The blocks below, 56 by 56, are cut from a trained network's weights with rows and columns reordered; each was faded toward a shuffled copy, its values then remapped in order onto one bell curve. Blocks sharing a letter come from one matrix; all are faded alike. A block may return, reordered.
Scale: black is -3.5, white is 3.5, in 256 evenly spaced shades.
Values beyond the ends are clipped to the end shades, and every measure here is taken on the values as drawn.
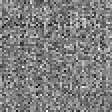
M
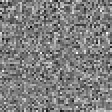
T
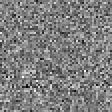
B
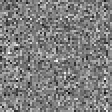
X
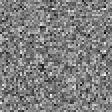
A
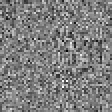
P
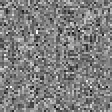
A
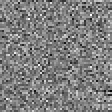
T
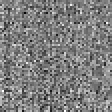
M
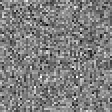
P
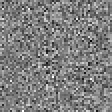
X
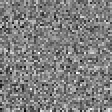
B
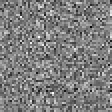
P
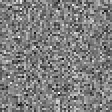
T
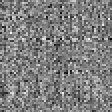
M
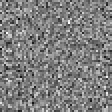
T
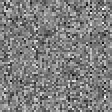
X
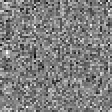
T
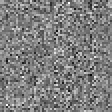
X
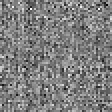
M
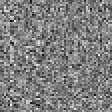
P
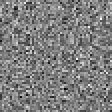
P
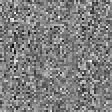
X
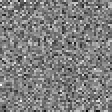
T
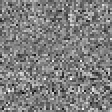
B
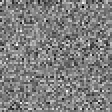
B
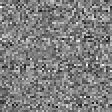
B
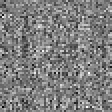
M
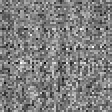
M
